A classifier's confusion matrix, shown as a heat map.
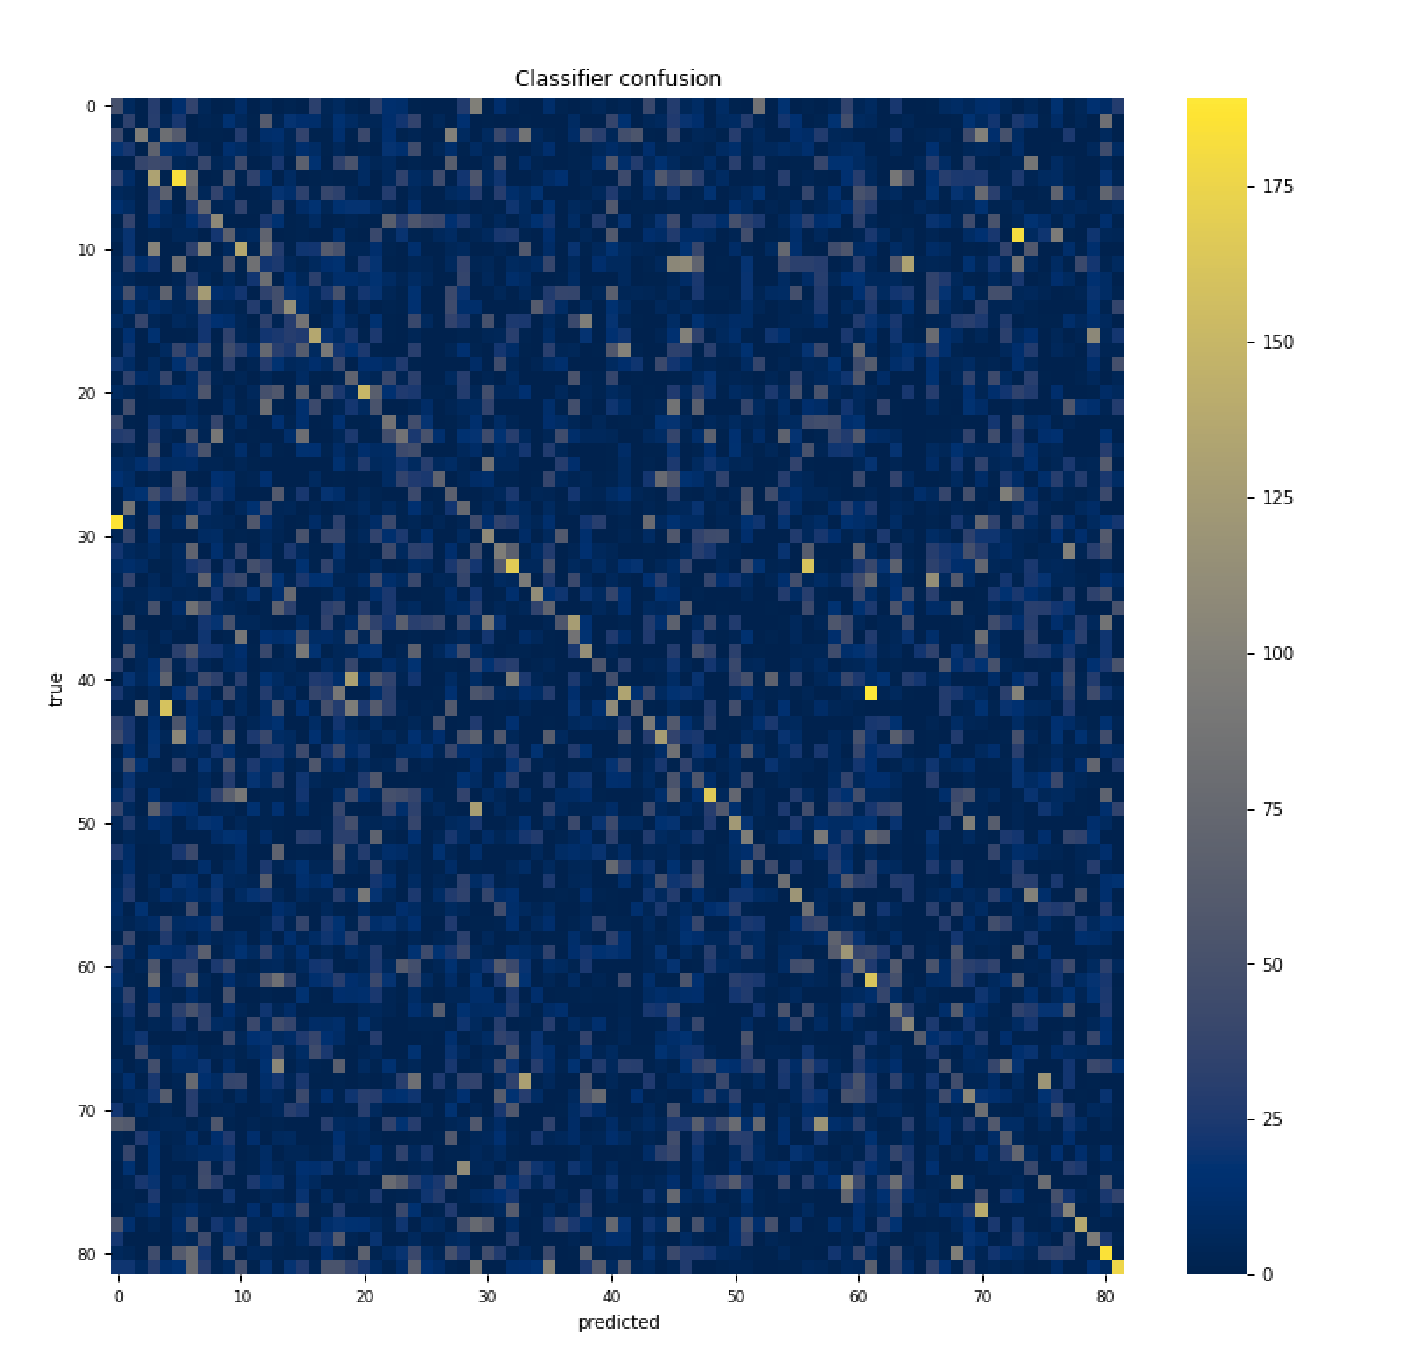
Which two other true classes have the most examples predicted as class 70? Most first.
77, 2
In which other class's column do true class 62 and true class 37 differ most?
10
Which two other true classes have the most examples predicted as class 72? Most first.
27, 67
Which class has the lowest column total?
65
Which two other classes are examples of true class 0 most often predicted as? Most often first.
29, 52
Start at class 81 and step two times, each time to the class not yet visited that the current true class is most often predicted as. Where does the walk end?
6
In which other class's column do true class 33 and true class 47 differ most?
66
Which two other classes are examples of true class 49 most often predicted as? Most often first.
29, 3
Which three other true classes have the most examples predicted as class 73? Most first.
9, 41, 11
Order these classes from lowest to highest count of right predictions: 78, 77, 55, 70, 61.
70, 77, 55, 78, 61
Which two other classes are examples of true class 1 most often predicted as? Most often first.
80, 12
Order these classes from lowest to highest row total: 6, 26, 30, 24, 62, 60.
62, 24, 26, 30, 6, 60
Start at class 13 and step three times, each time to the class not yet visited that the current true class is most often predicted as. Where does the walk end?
19
